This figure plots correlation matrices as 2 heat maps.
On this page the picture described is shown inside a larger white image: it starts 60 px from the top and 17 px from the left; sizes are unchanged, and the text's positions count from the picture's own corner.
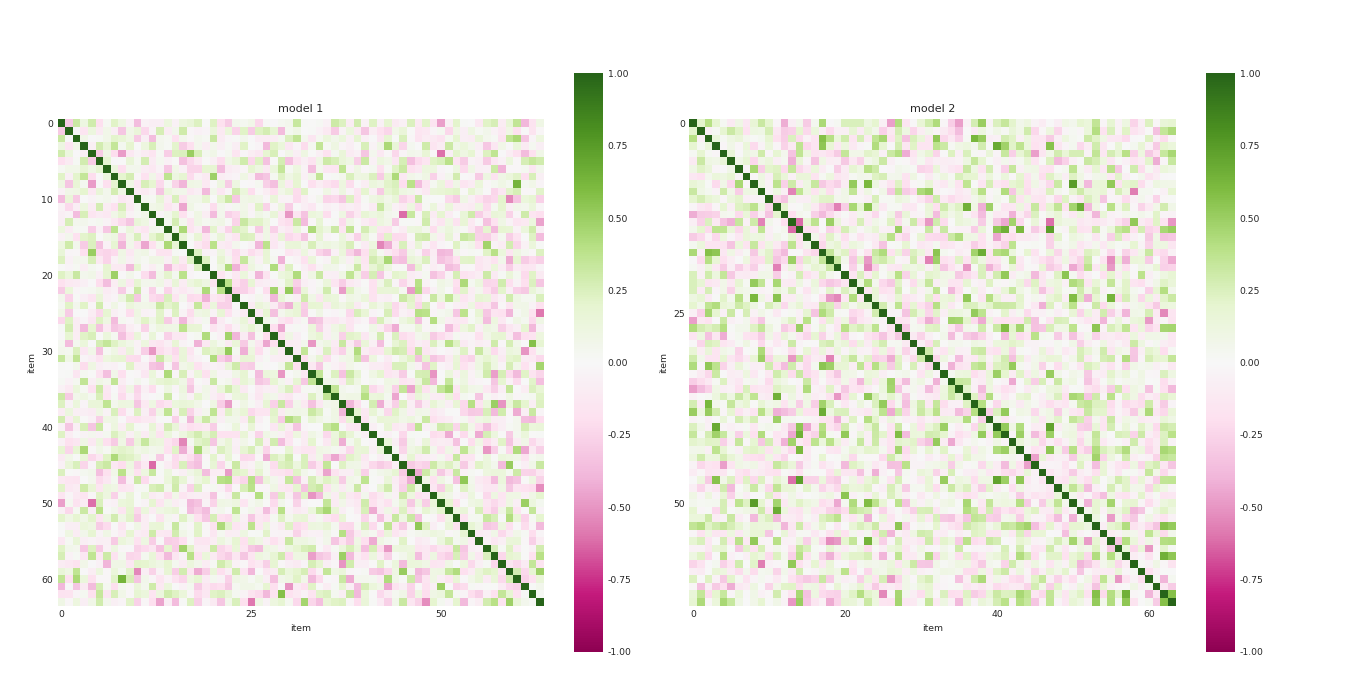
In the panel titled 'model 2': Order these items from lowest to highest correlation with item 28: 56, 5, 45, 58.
56, 5, 58, 45
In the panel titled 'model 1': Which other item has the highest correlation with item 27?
16
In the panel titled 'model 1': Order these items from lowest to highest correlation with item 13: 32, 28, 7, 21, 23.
32, 23, 7, 28, 21
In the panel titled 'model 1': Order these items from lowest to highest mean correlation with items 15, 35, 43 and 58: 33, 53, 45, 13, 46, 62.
45, 46, 33, 13, 62, 53
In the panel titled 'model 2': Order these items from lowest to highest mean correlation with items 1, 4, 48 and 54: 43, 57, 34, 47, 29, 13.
13, 29, 47, 34, 43, 57
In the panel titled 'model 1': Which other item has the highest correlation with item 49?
26
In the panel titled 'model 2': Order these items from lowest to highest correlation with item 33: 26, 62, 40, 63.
26, 63, 62, 40
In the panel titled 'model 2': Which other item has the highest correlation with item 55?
23
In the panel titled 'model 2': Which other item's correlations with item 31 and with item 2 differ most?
18
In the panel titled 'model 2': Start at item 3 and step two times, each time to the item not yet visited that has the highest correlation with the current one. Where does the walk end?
47
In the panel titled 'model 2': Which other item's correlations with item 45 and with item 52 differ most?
11
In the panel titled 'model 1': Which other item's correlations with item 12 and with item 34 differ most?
20
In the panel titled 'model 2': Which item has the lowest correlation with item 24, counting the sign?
46
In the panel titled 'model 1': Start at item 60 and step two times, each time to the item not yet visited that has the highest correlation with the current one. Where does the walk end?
46
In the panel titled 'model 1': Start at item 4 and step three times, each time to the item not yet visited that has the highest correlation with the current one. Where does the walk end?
37
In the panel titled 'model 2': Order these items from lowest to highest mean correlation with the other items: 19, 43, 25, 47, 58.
19, 58, 25, 47, 43
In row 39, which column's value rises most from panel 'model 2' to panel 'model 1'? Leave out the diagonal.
19
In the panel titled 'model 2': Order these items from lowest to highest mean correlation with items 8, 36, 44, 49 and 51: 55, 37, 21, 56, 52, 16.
52, 56, 16, 37, 21, 55
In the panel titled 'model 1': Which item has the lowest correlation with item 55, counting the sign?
41
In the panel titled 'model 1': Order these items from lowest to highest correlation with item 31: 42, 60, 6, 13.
42, 6, 60, 13
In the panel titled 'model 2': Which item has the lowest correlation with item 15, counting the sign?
40
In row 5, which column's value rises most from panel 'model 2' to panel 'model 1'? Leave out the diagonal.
61
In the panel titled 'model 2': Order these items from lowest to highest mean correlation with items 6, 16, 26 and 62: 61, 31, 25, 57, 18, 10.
25, 31, 61, 18, 10, 57
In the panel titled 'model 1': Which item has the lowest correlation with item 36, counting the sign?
44
